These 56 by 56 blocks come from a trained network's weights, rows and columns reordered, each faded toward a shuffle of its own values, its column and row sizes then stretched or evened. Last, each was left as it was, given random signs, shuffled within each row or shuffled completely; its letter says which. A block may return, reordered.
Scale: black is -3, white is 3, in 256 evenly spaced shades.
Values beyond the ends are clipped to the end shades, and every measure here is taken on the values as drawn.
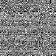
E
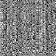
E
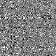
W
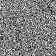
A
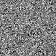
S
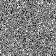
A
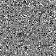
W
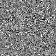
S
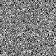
E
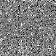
W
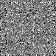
W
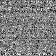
S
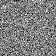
A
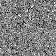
A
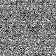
S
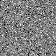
A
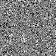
W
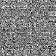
E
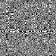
E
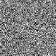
E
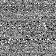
S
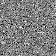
S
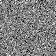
A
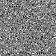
S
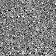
S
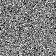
A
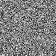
S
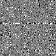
E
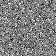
A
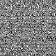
E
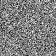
A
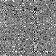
E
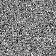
S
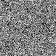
A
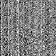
E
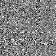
W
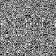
E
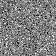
A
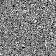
A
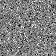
A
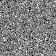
A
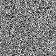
W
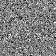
S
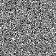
W
